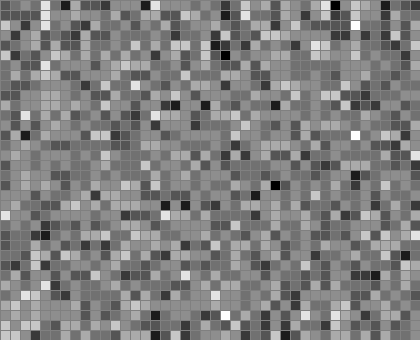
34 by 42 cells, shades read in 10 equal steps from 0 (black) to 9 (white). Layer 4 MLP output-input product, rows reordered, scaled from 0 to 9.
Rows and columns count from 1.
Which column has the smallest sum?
38
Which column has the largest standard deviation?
36
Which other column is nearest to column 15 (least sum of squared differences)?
20
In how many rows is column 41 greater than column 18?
10
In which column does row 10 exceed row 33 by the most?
33
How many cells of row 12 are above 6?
3
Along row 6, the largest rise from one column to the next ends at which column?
24
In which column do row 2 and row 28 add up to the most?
19
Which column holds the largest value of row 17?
15
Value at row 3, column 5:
8
